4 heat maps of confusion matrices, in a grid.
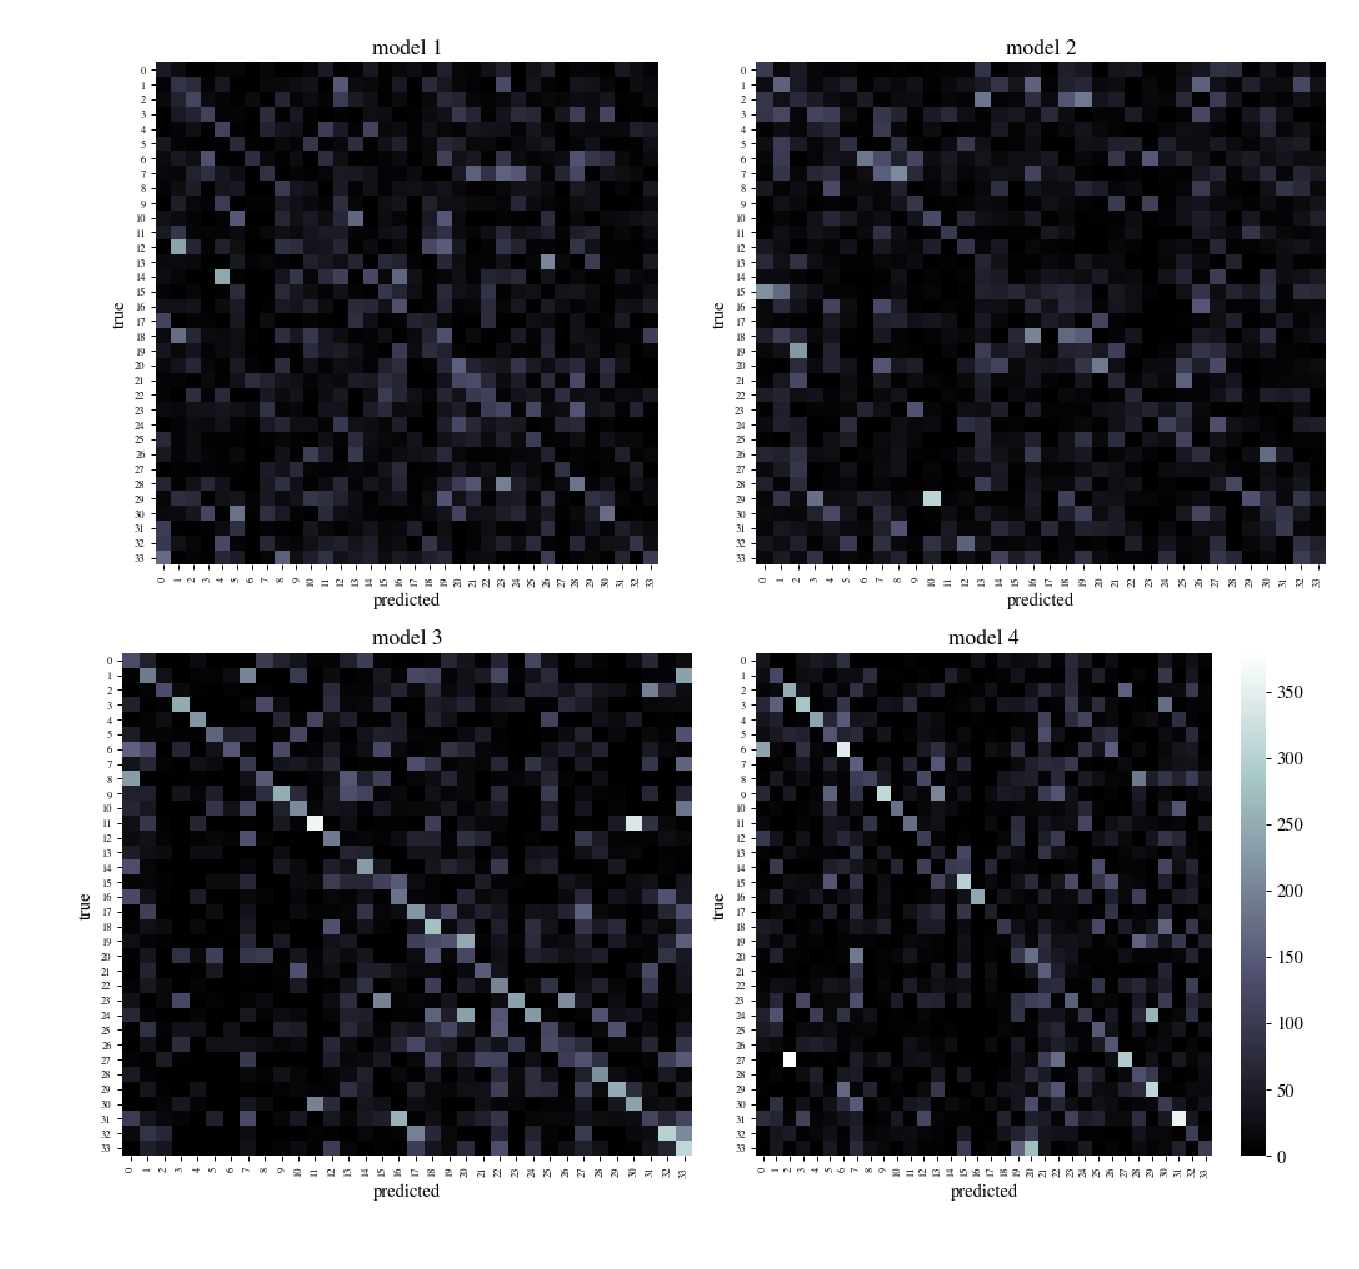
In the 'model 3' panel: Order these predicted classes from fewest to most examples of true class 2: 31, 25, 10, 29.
10, 29, 25, 31
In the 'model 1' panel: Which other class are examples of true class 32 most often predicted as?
4
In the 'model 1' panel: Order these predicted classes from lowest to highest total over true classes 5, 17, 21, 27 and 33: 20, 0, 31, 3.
3, 31, 20, 0
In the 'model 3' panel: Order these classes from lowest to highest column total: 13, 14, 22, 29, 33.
29, 13, 14, 22, 33
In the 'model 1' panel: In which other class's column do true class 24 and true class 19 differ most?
20
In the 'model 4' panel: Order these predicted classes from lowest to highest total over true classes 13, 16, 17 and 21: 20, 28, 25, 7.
25, 20, 28, 7
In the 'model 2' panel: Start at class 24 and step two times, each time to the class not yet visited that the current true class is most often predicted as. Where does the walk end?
2
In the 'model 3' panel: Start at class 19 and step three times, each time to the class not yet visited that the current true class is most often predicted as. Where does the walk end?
12
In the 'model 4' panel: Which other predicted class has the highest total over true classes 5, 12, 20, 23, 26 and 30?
7
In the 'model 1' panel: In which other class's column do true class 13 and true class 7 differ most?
26
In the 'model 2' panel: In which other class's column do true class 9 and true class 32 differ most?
12
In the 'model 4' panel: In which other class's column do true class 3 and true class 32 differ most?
30
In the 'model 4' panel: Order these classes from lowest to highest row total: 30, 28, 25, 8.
25, 28, 30, 8
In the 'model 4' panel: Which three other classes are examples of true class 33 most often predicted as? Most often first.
20, 19, 15
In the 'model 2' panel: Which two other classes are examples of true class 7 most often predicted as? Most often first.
8, 16
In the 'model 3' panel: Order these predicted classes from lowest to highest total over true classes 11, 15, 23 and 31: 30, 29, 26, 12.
29, 12, 26, 30
